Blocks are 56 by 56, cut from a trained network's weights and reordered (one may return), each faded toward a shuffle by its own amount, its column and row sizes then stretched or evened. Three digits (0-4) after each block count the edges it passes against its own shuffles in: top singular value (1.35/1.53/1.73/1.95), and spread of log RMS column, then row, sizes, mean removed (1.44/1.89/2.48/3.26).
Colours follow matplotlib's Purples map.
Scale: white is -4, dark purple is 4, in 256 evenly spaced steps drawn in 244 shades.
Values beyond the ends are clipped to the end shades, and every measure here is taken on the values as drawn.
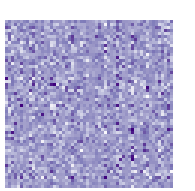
0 3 1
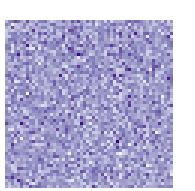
0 1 0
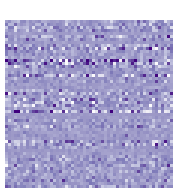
2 1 4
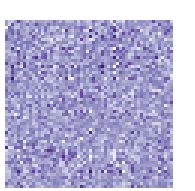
2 1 2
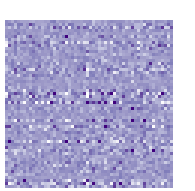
1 1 3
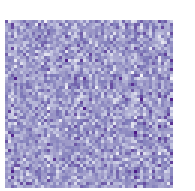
3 2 1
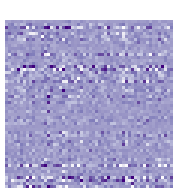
2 1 4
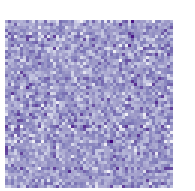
0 0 2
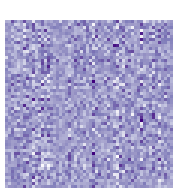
3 3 0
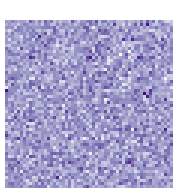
1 0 0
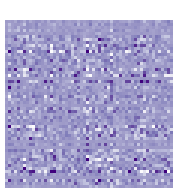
0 2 4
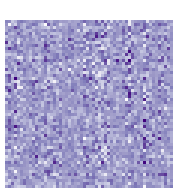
0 3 1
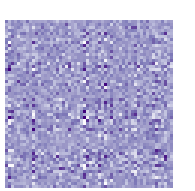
4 3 2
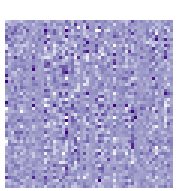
1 4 1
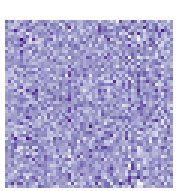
3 2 1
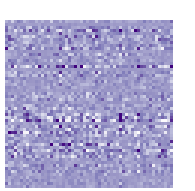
2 1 4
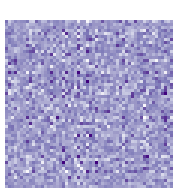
1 2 2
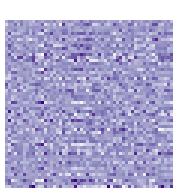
4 1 4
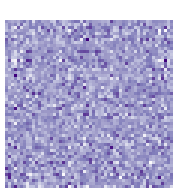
2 1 2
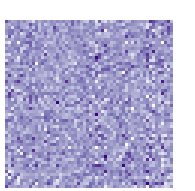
0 2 1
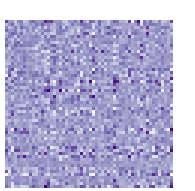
3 2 3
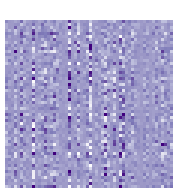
4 4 1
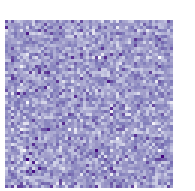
0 1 1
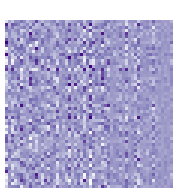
4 4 1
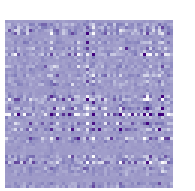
4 2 4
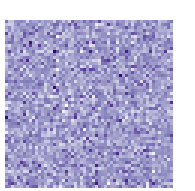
1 1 1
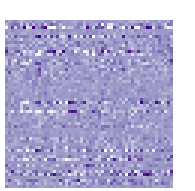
1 0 4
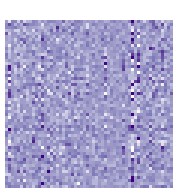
2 3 0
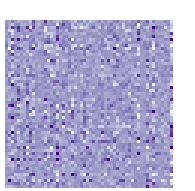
1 3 2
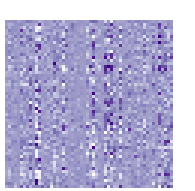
2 4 1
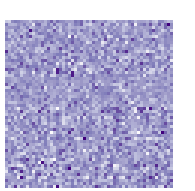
0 0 2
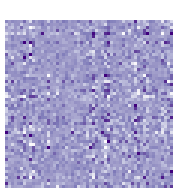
0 3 2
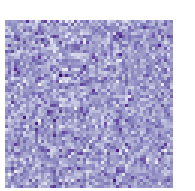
0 1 0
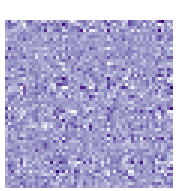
2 2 3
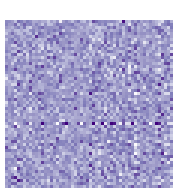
3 2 1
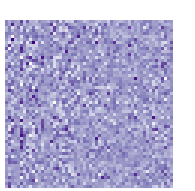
1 3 0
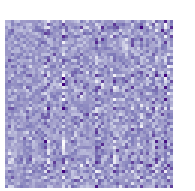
4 3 1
